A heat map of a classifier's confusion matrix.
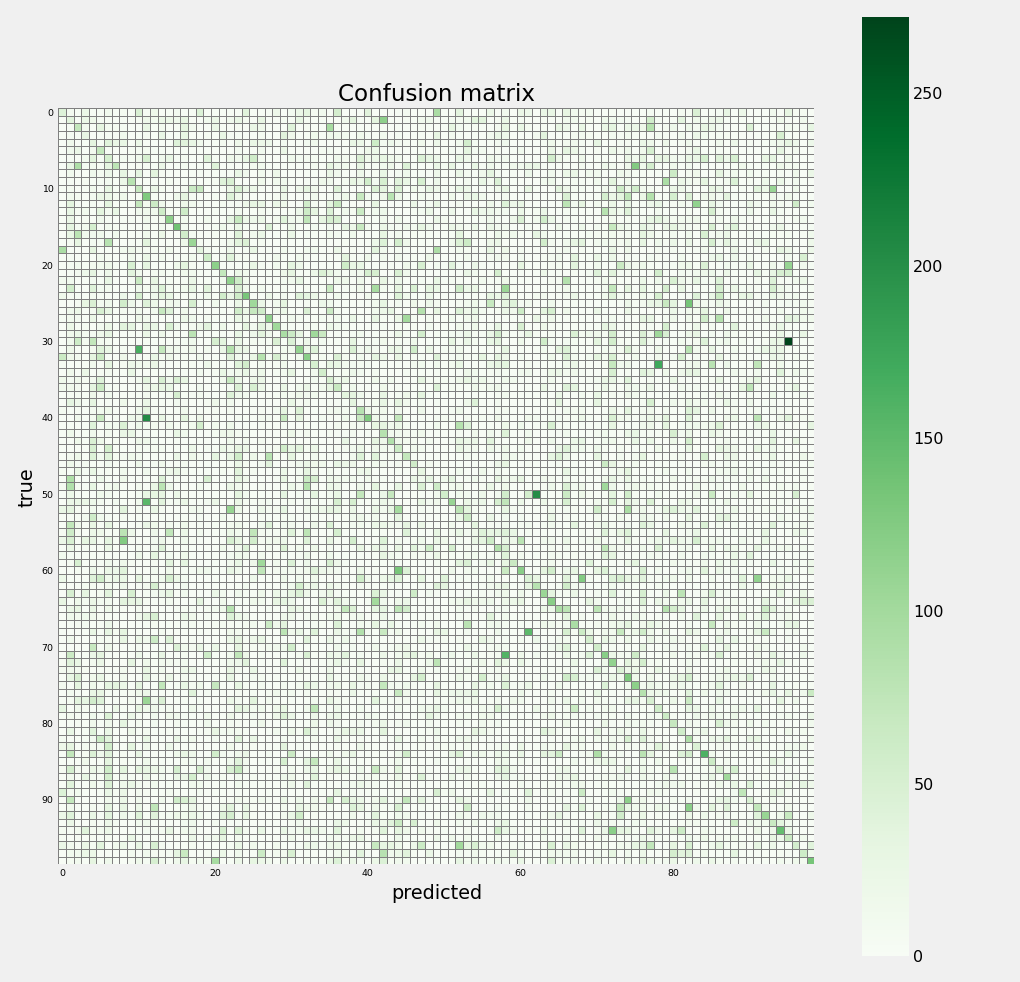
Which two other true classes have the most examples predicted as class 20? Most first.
98, 75
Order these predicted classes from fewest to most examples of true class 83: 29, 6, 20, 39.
20, 39, 29, 6
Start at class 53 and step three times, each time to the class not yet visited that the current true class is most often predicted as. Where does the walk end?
52
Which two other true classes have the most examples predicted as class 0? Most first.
18, 32
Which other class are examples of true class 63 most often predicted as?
81
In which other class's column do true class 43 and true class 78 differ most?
33
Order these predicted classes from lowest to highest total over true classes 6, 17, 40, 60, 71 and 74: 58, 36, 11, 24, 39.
36, 24, 39, 58, 11
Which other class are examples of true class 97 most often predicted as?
42
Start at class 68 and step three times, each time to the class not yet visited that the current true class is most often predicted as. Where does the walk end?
82
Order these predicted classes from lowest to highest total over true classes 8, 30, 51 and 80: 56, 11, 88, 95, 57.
88, 56, 57, 11, 95
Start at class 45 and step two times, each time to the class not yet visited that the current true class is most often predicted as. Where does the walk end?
86
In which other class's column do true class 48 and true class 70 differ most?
1
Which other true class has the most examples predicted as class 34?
29
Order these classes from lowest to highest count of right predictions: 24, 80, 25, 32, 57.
80, 57, 25, 32, 24
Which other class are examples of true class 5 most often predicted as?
77
